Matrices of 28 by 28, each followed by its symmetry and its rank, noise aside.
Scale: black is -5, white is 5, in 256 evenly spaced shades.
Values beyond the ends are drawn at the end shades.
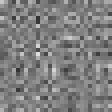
no symmetry, rank three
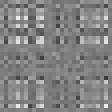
symmetric, rank one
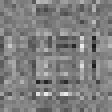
antisymmetric, rank two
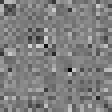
symmetric, rank three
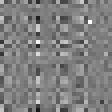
no symmetry, rank one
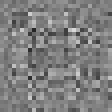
no symmetry, rank three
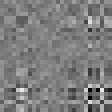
symmetric, rank one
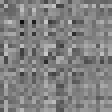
symmetric, rank two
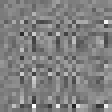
no symmetry, rank two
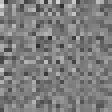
no symmetry, rank three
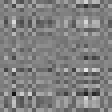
no symmetry, rank one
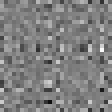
antisymmetric, rank two
